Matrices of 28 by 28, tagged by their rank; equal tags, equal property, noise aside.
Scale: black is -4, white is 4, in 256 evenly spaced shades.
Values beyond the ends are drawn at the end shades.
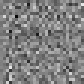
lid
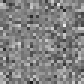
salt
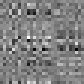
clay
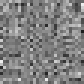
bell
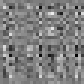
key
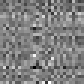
clay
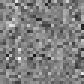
salt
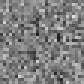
salt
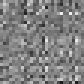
bell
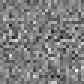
salt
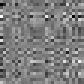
clay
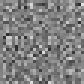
lid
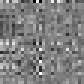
clay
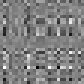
key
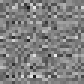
bell
